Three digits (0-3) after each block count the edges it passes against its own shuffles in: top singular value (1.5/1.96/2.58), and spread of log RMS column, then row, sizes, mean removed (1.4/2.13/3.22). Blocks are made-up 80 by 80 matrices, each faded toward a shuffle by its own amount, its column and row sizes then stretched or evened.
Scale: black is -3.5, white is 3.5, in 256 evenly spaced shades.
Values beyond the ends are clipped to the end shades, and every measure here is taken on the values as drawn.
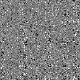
1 2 1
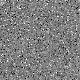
0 0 0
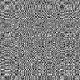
3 0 2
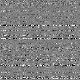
2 1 3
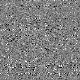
0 1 2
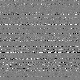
1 0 3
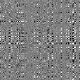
3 3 2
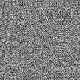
2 0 0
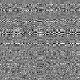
3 0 3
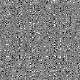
1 2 2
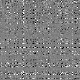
2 2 3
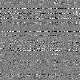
1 1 3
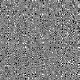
2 2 1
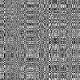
3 3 1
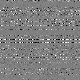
2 0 3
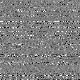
1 0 3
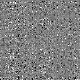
0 2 2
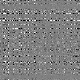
2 2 3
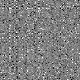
2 1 1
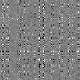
3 3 2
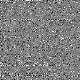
1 1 2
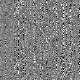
0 3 0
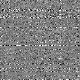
1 1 3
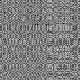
3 1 0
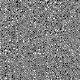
0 2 1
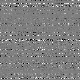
1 1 3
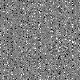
1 2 0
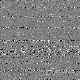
0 0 3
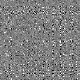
2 2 2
